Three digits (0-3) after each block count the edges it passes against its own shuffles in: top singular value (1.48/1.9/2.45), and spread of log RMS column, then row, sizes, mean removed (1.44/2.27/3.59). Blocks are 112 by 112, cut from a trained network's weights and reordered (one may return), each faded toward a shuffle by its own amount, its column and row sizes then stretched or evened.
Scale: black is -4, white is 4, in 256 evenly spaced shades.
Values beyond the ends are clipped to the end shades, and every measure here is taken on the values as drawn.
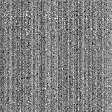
3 1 1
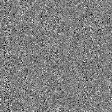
0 2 1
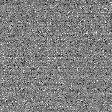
1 0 1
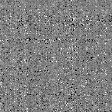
0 1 2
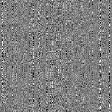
2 3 0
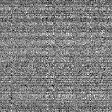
3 2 1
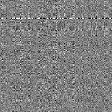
3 2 2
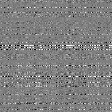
2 1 3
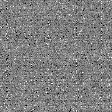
1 1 0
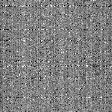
2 0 2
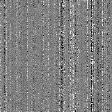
3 3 0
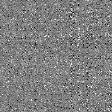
0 2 1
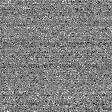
1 0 1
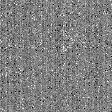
1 1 1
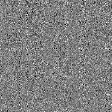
0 2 1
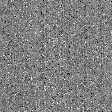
0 1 0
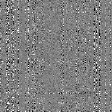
0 3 1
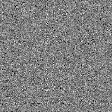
0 1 1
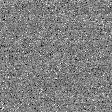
0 0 0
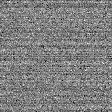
2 0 0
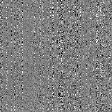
0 3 1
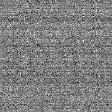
2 2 0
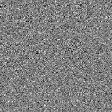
1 0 2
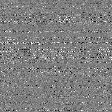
0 0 3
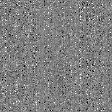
0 2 1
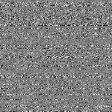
0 0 3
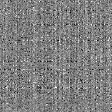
2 0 2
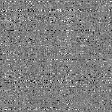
0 1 3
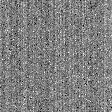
2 0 0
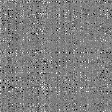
1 2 2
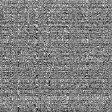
3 2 0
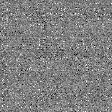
0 1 1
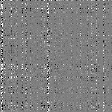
1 3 2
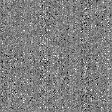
0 2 1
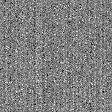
1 1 0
